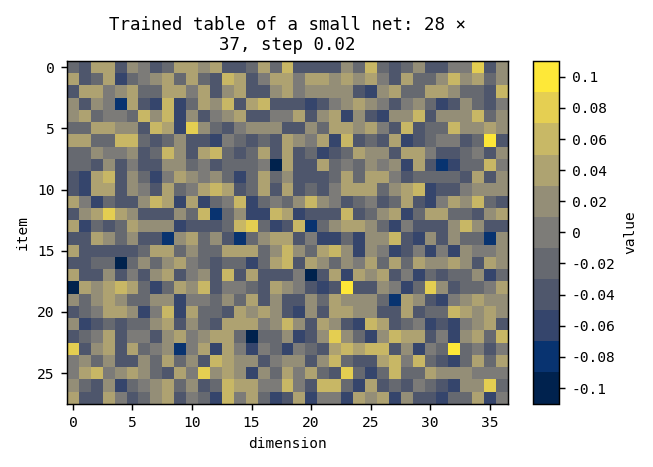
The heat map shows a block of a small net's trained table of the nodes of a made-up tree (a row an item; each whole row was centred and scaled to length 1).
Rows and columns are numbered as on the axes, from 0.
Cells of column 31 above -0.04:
15
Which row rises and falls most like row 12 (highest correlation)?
18
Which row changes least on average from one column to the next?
2
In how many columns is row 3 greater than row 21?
17
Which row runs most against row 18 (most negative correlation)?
11
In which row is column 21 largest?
26
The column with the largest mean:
8
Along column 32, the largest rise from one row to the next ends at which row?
23
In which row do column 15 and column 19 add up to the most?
13
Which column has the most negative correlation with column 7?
9
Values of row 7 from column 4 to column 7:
0 0.02 -0.04 -0.02
